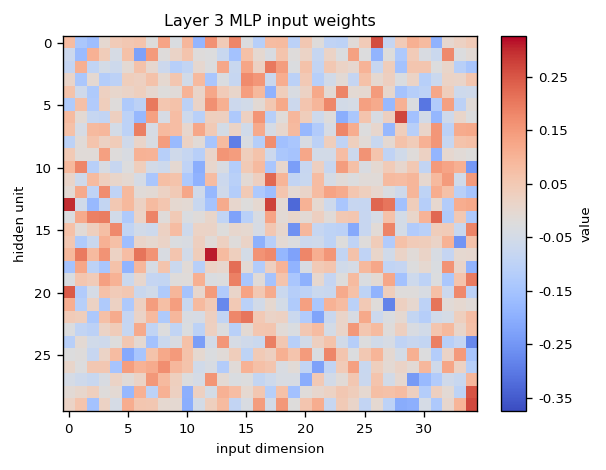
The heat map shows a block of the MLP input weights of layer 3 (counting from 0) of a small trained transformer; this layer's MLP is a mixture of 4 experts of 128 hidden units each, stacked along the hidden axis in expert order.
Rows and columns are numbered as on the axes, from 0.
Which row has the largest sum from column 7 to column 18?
17
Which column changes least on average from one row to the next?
10
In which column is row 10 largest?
1
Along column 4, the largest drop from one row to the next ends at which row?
26
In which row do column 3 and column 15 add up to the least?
21
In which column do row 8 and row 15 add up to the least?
19
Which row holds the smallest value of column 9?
8
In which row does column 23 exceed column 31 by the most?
9
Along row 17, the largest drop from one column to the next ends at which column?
18
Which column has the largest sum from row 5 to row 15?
3
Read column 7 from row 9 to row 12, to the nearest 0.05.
0.1 -0.05 -0.15 0
